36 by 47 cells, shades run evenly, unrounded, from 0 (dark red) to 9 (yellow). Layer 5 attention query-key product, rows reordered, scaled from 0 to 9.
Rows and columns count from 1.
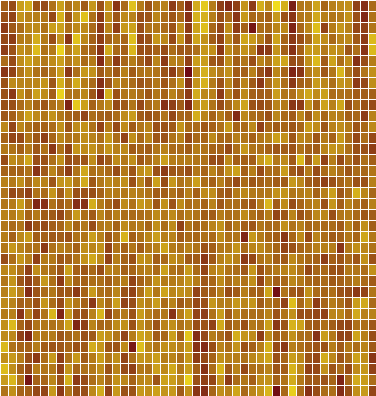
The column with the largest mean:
34
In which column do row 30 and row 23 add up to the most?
2
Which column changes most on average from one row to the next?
10
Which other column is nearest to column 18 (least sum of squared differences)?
19
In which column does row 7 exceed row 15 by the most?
43
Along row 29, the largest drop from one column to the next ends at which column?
8
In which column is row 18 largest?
45
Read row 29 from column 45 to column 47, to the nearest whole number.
7 5 5
